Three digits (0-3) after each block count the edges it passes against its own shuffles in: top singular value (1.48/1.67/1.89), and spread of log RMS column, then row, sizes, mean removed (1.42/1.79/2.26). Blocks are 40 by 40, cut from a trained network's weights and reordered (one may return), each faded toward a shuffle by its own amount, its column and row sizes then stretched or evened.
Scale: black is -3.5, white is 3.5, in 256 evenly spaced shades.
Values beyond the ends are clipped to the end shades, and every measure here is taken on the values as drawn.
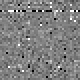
2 1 1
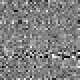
2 0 3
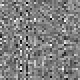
1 3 0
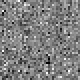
0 2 0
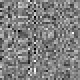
3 2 0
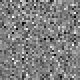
1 1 0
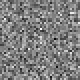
1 1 0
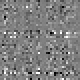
0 3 3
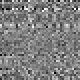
2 0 3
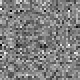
1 2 1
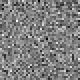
1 0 0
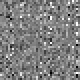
0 3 0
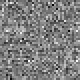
0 0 0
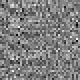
2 1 0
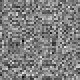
2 0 1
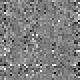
0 3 1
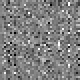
0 3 1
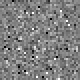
0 1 0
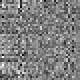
3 3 0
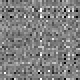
3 1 3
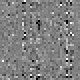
1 3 1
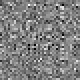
3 2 2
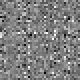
0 3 1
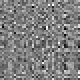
3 3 1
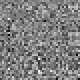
2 2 2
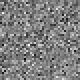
1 0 0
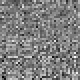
2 0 2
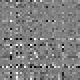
3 2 3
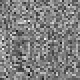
2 0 0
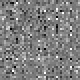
1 3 2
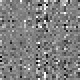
0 3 2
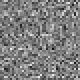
2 0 2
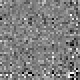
2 2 2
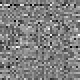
1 0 3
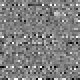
2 0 3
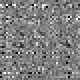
1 1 3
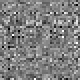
2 1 3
